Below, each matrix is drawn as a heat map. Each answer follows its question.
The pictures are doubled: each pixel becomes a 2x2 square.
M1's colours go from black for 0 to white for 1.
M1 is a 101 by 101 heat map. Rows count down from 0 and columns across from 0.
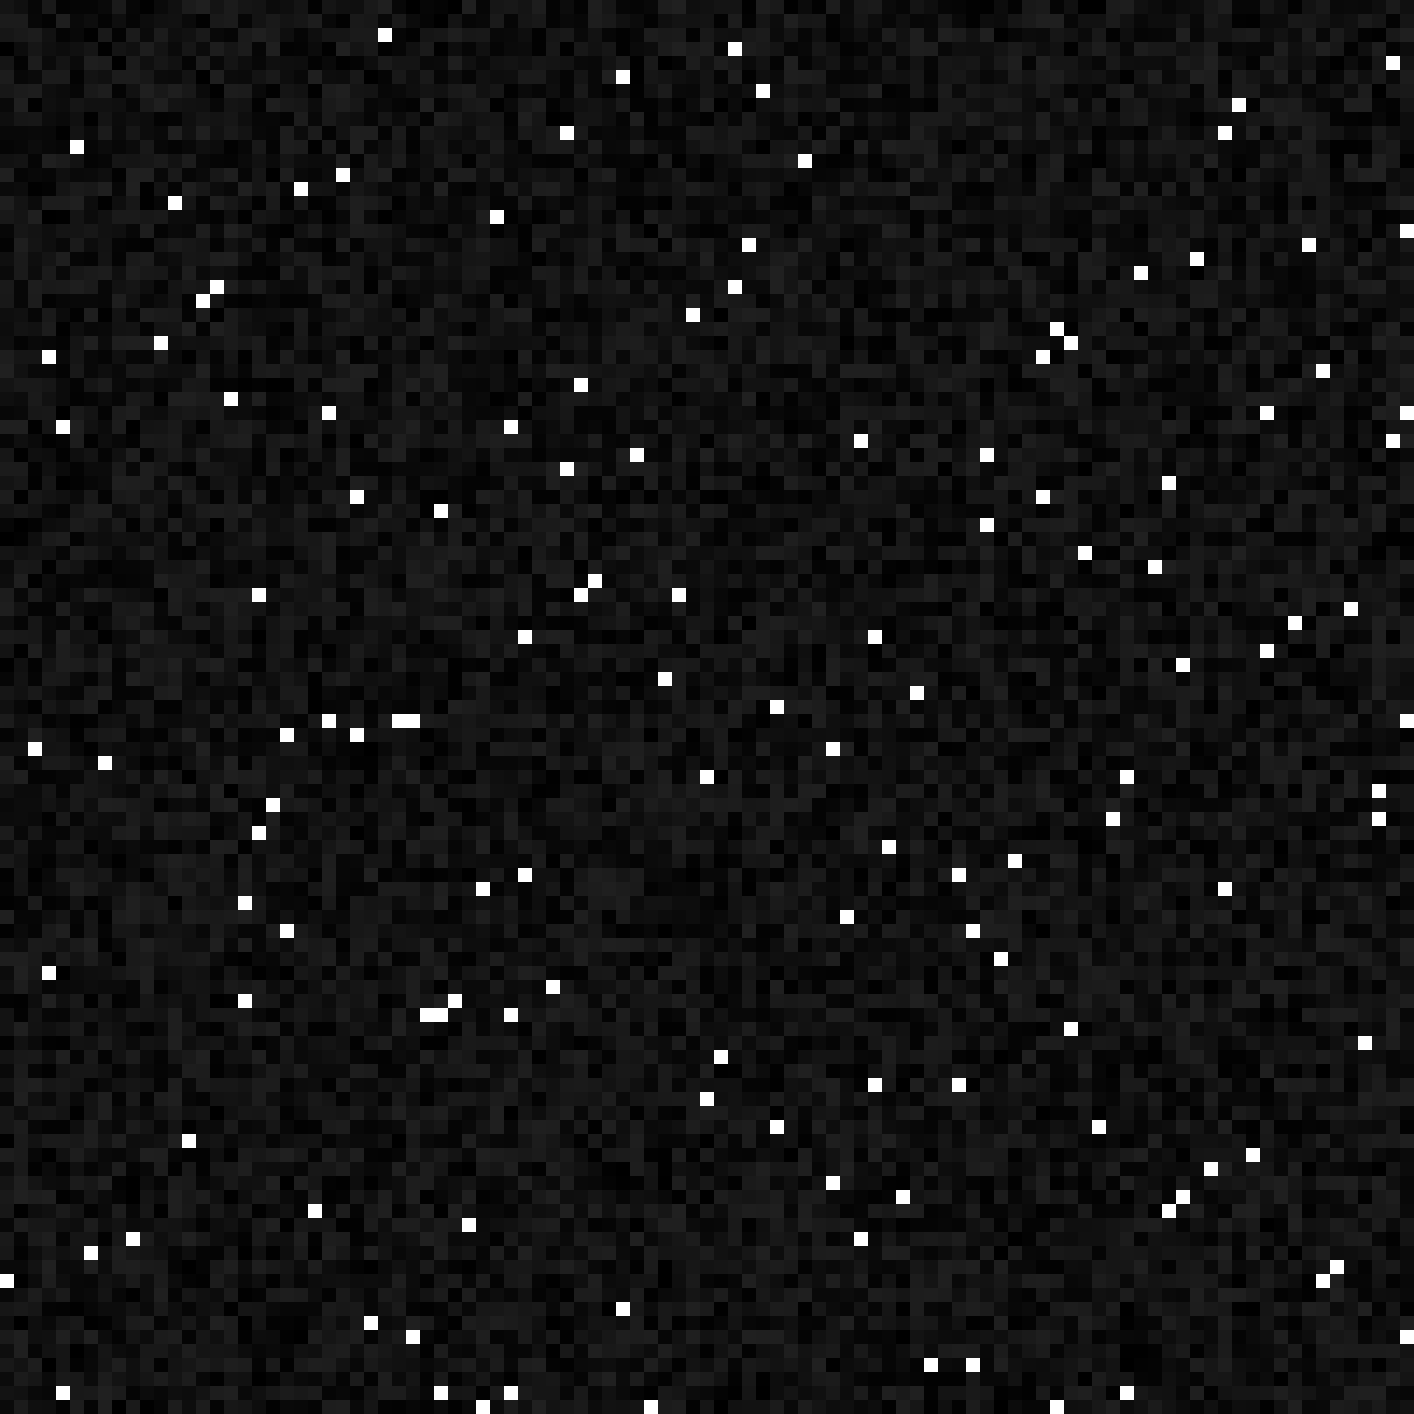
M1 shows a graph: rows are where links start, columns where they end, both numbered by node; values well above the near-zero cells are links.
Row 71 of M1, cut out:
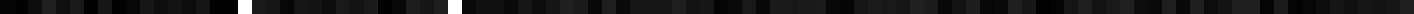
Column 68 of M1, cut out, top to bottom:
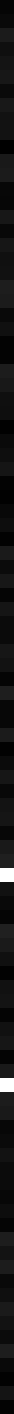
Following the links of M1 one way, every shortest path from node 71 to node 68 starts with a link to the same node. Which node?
node 32
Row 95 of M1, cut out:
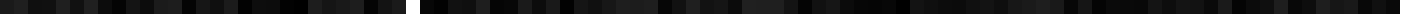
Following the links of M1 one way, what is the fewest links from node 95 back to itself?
3
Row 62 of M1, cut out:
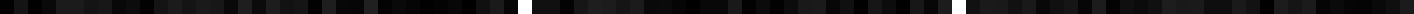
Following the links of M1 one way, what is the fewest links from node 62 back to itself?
5
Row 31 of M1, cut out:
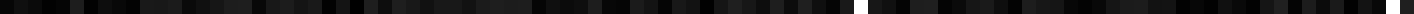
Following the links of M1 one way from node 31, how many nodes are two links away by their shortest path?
4
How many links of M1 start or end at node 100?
7
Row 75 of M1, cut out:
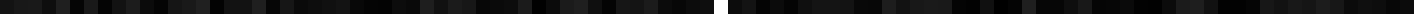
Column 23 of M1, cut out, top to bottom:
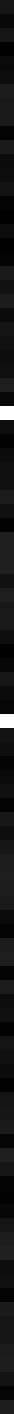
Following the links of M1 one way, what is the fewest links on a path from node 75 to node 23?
2
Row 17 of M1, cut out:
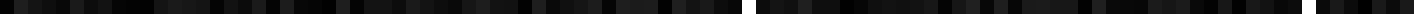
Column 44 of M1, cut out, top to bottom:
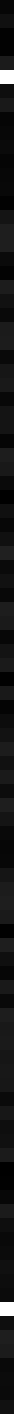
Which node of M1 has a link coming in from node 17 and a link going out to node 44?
node 93
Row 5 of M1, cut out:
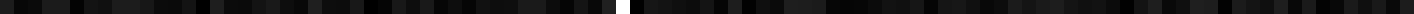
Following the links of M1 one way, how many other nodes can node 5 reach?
2
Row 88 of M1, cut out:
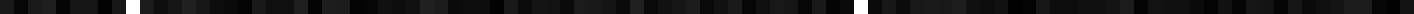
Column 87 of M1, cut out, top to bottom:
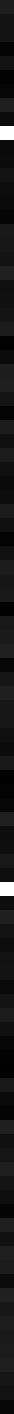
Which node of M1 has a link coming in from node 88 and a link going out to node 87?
node 9
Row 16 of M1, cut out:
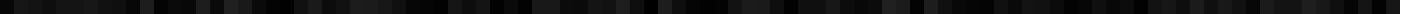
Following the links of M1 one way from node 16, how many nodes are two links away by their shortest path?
3
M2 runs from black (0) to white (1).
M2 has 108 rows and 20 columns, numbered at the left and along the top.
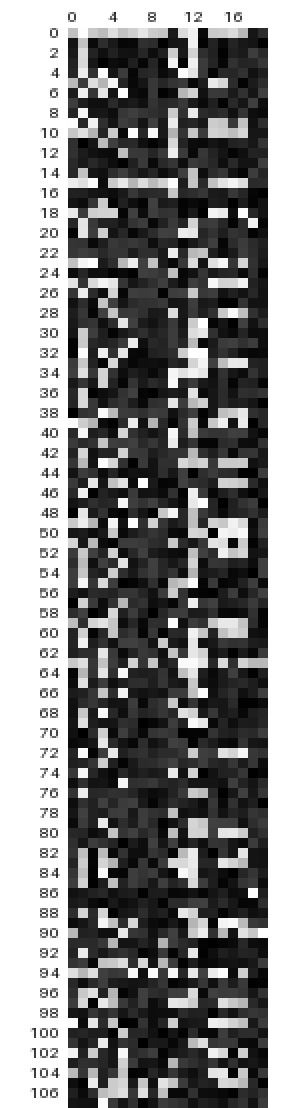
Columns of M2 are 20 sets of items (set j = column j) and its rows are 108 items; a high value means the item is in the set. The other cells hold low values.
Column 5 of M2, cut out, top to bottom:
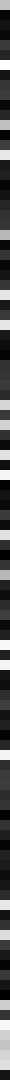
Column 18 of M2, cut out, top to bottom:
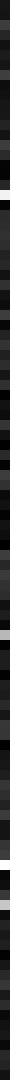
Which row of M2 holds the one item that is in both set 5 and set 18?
90
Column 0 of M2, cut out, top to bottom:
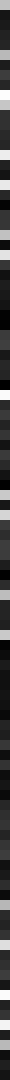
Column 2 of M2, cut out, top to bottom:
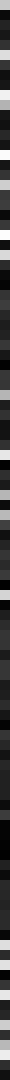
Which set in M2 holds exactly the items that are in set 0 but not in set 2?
19
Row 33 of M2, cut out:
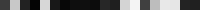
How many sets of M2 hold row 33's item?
7
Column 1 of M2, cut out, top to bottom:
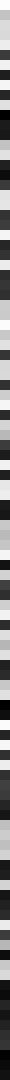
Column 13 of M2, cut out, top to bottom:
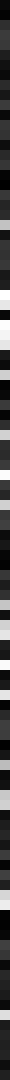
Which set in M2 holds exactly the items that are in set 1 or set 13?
12
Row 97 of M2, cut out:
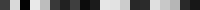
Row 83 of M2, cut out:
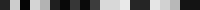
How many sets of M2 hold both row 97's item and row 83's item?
9
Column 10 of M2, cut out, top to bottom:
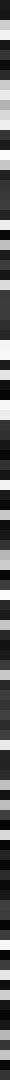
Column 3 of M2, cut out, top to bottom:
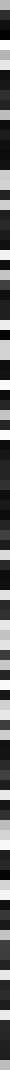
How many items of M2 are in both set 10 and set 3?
9
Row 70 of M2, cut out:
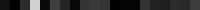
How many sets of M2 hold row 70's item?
1
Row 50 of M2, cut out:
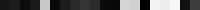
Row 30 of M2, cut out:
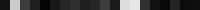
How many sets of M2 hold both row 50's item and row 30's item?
2
